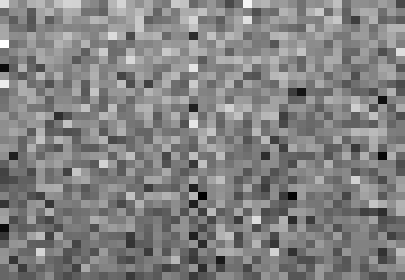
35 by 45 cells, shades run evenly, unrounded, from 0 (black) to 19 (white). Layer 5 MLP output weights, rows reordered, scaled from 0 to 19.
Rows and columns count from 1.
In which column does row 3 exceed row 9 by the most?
1
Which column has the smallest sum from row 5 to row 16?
39
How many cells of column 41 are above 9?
26
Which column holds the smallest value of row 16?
32
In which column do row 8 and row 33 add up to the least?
2
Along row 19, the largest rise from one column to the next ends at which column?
33
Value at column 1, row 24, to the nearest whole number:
7
